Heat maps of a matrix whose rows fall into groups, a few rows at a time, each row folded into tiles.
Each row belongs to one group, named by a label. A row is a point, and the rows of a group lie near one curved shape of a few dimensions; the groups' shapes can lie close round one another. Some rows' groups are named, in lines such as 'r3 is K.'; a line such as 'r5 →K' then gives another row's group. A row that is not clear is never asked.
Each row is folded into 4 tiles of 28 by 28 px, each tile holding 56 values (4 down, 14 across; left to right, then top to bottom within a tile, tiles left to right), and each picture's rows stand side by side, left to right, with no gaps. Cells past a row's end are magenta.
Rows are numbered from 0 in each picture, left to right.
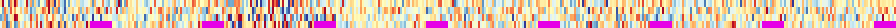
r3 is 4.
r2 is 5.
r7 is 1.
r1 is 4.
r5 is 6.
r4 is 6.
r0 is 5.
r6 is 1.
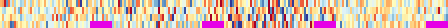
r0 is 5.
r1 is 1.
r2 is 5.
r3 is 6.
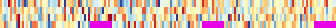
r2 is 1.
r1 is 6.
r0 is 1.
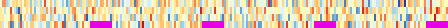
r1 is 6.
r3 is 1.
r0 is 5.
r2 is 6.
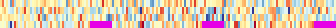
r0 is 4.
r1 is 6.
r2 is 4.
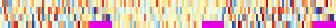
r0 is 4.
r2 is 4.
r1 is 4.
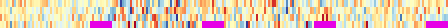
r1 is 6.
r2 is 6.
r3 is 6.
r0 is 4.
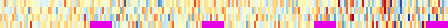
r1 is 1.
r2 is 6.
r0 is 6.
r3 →5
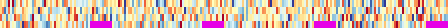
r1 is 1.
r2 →6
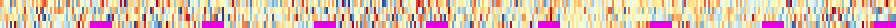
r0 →4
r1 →4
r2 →1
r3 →1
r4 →6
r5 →4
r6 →4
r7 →4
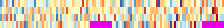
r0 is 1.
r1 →6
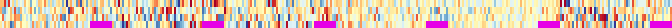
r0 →5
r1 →4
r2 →6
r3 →4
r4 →1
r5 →6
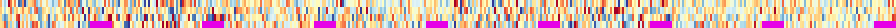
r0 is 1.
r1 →5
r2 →4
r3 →6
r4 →1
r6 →6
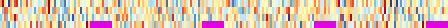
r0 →5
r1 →5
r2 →6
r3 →5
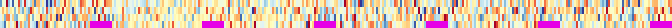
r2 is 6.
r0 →1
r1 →1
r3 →1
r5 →1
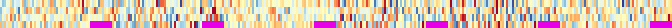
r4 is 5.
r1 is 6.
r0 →1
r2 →4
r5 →1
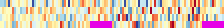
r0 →1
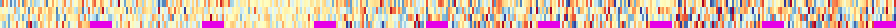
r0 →6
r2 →6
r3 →4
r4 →6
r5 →5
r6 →5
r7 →6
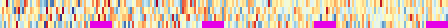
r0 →1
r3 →4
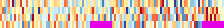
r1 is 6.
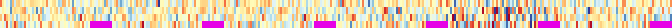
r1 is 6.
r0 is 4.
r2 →4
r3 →4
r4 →5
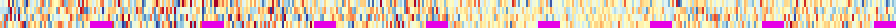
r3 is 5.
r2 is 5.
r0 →1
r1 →4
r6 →6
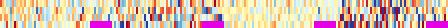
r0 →4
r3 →5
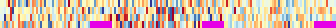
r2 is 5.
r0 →1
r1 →5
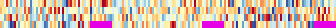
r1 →1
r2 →6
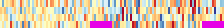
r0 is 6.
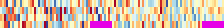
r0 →5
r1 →5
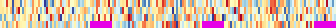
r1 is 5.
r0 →1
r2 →5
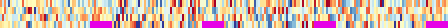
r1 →1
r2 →4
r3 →6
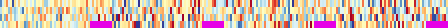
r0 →1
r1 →1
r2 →5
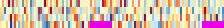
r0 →4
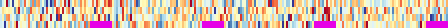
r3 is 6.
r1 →1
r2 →6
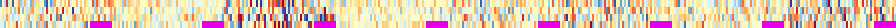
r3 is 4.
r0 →1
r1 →4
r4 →4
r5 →5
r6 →5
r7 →5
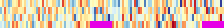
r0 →4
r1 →1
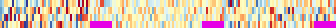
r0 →1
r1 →1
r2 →4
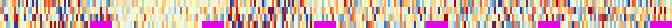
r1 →6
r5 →6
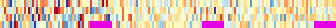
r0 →4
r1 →1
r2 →1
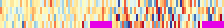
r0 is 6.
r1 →5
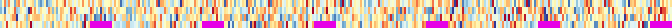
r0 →6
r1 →6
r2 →6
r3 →4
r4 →5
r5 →6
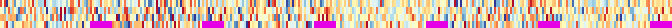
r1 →5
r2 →6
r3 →6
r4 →1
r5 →1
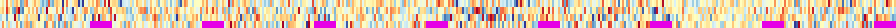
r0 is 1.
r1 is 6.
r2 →6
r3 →4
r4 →6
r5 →4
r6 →1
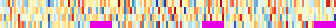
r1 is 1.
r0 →1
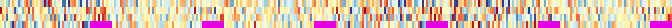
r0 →6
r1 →1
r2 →5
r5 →1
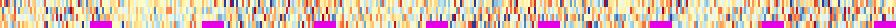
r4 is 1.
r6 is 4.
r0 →5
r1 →4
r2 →1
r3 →6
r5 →6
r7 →5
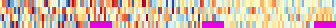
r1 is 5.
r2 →6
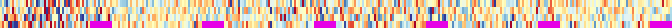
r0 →5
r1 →6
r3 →4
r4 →6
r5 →4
